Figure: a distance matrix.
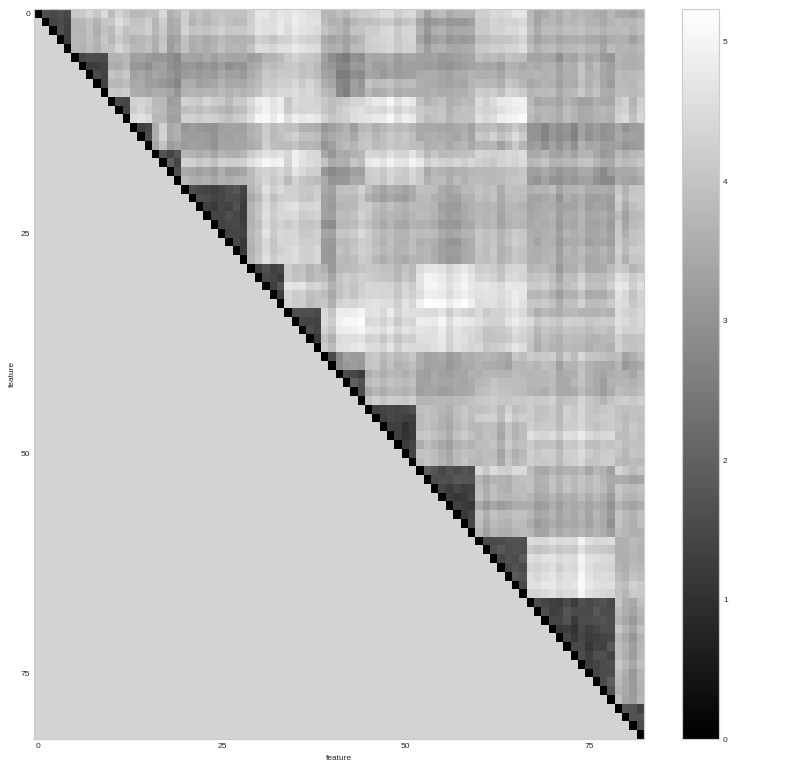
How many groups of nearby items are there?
15
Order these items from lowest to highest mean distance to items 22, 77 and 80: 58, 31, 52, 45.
58, 52, 45, 31
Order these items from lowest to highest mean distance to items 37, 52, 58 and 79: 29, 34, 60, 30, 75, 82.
82, 75, 34, 60, 29, 30
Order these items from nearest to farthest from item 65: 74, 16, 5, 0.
5, 16, 0, 74
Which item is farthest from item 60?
74
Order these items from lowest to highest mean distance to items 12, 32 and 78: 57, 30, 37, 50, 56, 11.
11, 30, 56, 57, 37, 50
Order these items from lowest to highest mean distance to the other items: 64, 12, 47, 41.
41, 47, 64, 12
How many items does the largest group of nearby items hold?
12
